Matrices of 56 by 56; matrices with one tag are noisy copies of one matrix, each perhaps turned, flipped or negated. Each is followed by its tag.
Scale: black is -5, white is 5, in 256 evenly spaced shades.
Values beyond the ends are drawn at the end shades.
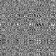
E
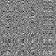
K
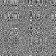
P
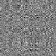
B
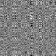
E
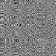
P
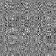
B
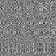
K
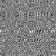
E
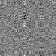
E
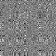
P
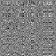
K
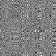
P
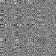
P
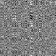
E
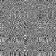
P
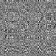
B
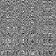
K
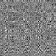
B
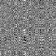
E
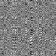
E
